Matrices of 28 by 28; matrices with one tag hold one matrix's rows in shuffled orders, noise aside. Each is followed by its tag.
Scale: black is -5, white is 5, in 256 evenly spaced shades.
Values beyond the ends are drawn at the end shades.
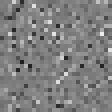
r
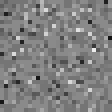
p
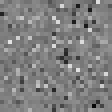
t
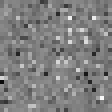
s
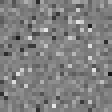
p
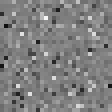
p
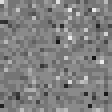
s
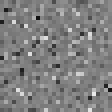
p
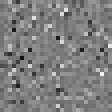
r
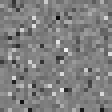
r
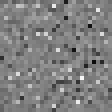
t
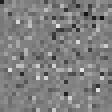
t
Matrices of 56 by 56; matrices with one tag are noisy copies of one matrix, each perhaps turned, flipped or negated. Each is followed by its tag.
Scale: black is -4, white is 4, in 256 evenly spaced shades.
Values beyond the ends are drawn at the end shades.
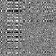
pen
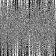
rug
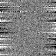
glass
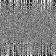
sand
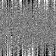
glass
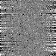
sand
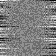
rug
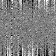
glass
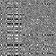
pen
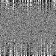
sand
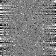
sand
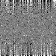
sand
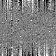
glass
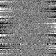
glass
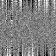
glass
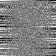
rug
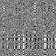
pen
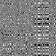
pen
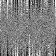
rug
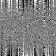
glass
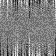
rug
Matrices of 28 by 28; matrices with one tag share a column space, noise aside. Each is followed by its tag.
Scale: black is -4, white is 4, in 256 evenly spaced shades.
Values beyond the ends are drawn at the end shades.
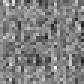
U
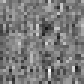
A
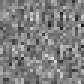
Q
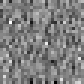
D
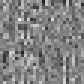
U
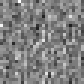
Q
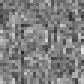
Q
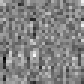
U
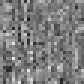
A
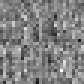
Q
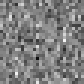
Q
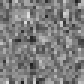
D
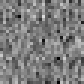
D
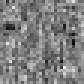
A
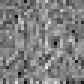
D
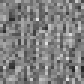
A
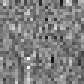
U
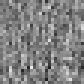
A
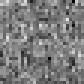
U
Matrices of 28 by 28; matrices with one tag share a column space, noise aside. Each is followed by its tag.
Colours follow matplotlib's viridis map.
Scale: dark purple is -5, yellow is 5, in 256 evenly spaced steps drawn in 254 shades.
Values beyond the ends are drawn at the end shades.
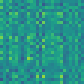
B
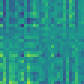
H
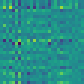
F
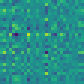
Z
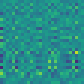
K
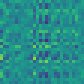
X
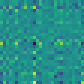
F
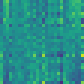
H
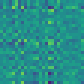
F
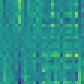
H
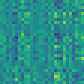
B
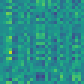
B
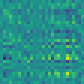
X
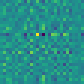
Z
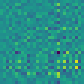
K
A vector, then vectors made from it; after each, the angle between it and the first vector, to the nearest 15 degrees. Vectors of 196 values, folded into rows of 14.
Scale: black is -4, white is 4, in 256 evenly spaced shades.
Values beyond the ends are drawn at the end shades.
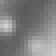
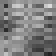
135 degrees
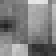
135 degrees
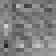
60 degrees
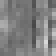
60 degrees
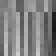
105 degrees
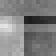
90 degrees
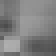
150 degrees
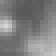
15 degrees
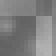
45 degrees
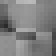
135 degrees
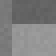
60 degrees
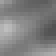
75 degrees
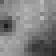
165 degrees
